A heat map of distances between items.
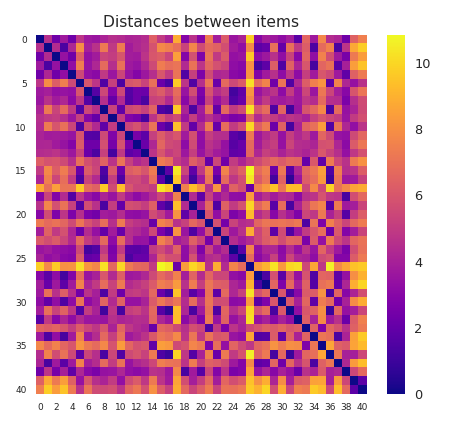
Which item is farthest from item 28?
40
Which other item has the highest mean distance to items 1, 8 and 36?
26
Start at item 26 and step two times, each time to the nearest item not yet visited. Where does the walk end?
23
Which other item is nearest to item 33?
21
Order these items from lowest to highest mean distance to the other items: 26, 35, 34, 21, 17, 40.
34, 21, 35, 40, 17, 26
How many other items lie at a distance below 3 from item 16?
9
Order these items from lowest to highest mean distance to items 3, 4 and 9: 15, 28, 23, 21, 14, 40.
28, 23, 14, 21, 15, 40
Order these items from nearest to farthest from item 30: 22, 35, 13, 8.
13, 22, 8, 35
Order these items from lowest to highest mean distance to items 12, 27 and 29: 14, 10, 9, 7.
7, 9, 10, 14
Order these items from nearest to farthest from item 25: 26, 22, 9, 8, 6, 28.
6, 9, 28, 22, 8, 26
